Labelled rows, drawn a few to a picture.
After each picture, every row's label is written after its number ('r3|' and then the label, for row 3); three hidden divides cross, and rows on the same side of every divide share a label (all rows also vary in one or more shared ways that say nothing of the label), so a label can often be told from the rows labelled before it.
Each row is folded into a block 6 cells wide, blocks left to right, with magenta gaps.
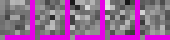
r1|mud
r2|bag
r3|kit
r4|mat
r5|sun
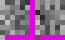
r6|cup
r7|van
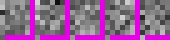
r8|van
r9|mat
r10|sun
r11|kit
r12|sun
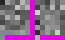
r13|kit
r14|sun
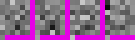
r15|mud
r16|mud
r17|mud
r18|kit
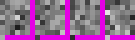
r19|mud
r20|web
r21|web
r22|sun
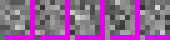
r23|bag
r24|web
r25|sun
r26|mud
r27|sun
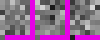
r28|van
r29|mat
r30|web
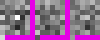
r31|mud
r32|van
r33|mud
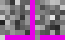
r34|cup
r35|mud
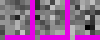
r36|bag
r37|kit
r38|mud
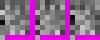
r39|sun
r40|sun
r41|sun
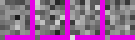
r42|bag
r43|mat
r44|cup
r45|sun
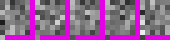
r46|sun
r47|mat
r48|mat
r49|mat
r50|van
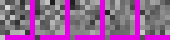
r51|cup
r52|web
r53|kit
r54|van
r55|van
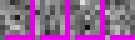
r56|bag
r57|van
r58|mud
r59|sun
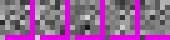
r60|cup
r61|cup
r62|mud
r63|bag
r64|web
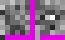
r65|van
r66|mud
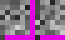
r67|bag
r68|web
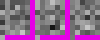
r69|sun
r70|mud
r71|bag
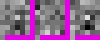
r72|mud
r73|sun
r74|mud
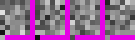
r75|sun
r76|web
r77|web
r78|kit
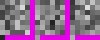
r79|web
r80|cup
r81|kit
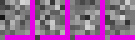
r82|kit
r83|web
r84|bag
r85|kit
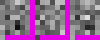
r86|mud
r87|web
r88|mud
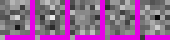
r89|mud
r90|mud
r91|sun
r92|kit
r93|bag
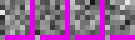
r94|sun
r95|cup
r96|mat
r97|kit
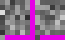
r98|sun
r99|mat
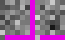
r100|web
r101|mud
